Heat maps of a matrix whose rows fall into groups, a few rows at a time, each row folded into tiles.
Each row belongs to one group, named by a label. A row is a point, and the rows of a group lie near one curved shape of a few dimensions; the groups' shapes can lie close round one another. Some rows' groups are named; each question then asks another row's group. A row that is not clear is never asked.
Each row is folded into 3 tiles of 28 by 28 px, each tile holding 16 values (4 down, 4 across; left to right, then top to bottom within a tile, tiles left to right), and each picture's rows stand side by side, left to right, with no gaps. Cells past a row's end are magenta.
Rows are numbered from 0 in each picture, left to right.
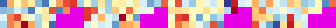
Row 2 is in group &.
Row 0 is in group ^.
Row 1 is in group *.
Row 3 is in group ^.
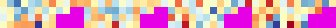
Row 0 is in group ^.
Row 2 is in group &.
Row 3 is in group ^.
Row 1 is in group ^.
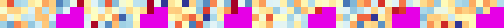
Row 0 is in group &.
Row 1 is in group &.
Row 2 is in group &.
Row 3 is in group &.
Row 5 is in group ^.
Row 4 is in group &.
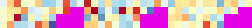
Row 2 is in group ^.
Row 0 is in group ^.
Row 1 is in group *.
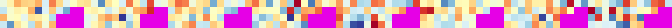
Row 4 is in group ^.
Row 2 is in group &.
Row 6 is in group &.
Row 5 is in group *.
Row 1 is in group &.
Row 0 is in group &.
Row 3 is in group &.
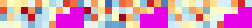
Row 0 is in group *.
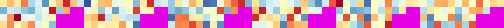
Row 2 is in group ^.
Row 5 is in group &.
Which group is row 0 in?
^
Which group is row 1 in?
^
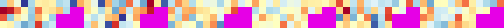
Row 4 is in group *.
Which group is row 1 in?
&
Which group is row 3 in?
^
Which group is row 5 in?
^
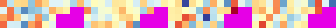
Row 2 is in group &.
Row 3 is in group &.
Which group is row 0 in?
^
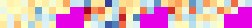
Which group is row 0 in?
&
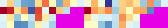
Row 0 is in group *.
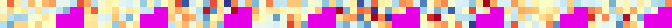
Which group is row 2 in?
&
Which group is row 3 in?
^
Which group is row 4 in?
*
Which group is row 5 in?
^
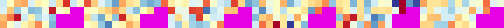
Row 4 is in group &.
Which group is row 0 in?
^
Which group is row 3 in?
^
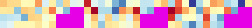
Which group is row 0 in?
&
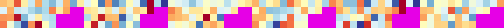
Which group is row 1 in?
&
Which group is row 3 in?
^
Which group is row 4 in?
&
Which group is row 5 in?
*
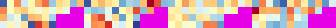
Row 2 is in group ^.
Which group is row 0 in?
^
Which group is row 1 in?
^
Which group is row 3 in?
*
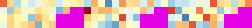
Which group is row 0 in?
^
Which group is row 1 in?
*
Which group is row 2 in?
^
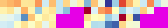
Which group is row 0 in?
&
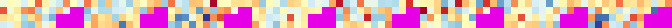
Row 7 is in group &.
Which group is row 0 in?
*
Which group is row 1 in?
^
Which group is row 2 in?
&
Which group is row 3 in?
^
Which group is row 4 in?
*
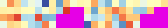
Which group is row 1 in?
^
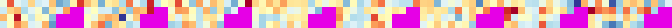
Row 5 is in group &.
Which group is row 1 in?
&
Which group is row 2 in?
&
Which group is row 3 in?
&
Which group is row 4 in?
^
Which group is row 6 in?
*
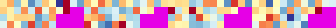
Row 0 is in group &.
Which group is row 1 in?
^
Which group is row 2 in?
*
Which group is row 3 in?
&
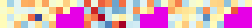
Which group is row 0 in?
&
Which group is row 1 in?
^
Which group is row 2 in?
&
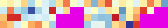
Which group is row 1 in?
&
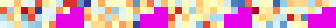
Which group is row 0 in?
*
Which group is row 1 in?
^
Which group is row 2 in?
*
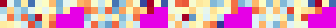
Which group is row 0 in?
^
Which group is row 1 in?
&
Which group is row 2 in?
^
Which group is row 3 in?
&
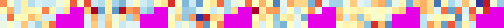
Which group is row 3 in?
*
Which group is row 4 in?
^
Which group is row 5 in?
&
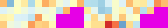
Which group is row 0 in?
^
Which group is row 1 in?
^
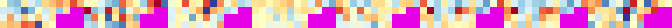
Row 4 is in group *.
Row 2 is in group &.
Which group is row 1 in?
*
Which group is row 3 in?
&
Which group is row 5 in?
*
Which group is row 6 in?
*
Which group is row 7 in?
&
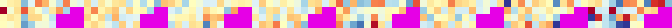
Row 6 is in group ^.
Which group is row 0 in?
*
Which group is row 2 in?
^
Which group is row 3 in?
^
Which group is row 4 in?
^
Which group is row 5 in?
&
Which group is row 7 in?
*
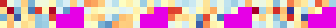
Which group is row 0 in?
*
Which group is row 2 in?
*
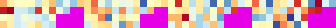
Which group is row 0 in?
*
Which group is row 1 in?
&
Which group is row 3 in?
&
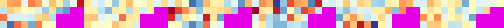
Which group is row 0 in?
&
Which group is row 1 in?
^
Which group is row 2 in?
*
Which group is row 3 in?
*
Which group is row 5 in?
&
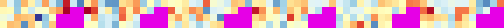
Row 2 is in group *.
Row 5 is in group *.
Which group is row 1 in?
*
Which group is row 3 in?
*
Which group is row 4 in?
^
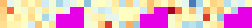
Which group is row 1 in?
^
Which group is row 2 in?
*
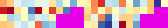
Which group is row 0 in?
*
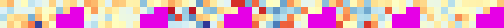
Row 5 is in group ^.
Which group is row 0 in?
^
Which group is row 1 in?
&
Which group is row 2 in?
*
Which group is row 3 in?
^
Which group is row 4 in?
^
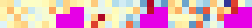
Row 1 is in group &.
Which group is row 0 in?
&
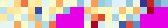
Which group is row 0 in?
&
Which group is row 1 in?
&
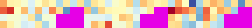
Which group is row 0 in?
*
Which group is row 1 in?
^
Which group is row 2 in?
*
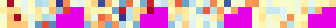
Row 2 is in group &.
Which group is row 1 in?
&
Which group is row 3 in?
^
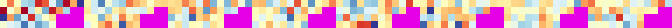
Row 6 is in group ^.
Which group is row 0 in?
*
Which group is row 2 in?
&
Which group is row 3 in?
&
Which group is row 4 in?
^
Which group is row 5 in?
^
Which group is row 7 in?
*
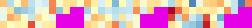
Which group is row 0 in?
^
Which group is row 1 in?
^
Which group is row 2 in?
*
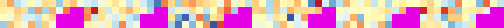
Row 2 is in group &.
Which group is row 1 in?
*
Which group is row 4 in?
^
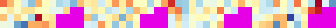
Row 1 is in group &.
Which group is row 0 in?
^
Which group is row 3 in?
&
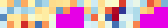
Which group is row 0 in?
^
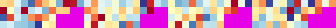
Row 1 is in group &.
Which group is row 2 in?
&
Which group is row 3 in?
&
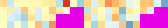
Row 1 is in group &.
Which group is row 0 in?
&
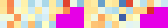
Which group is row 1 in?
&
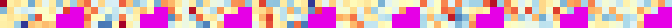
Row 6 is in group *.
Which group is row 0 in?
^
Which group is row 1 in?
^
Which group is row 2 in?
*
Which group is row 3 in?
&
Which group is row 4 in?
&
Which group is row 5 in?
*
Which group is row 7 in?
*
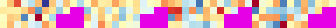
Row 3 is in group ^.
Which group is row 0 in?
&
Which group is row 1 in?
&
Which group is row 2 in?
*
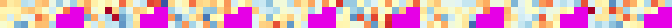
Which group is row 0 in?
^
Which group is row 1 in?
*
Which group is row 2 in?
&
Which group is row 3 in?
^
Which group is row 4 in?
^
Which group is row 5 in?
^
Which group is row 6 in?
^
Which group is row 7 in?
*
